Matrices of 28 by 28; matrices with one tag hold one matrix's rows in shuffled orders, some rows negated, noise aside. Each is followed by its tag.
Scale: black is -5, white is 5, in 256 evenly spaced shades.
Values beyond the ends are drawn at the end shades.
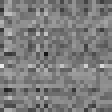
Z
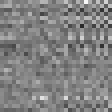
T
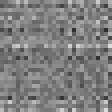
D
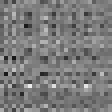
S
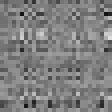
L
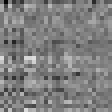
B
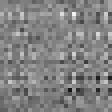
D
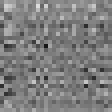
Z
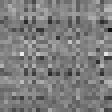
L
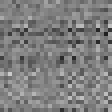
D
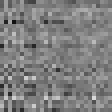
B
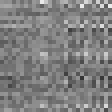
T
